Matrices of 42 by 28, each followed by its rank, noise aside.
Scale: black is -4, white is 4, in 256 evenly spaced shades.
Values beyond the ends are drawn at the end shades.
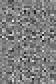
six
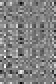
three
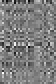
three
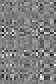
three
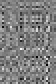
three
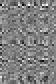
three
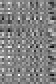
two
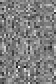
six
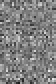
six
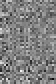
four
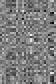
four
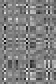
two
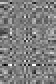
three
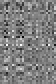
three
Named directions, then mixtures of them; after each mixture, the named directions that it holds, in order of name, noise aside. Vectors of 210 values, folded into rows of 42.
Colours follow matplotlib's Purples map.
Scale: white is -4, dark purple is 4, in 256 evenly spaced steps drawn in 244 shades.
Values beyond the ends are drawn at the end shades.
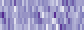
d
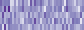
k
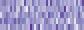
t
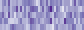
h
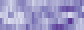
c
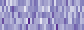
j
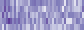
c, k, t.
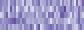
h, t.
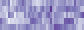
c, h.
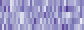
c, k.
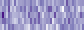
d, h, k.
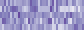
c, h, j.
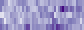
c, d, h.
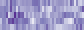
c, h.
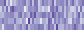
j.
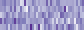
t.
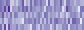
k, t.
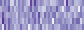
d, j, k.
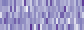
t.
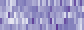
c, h, j.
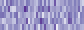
j, t.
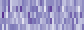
h, k.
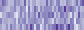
c, t.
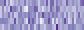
h, j, t.
